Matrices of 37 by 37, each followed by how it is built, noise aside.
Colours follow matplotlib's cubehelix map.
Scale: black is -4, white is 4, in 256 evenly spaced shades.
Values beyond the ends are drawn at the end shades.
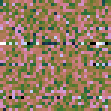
uneven rows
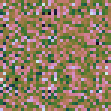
low rank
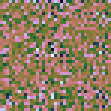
low rank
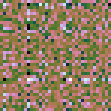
low rank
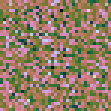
repeating rows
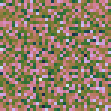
repeating rows
